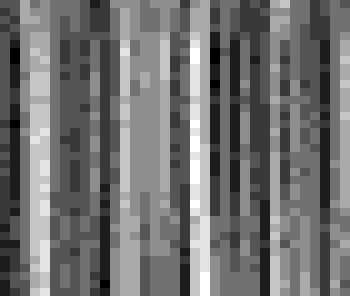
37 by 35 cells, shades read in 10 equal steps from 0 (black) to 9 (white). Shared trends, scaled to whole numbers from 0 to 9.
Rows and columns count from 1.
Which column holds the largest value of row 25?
20
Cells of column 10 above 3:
23
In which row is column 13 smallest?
1
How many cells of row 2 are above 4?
10
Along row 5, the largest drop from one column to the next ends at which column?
22
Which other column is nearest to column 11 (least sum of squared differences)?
27
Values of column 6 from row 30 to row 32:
3 4 3
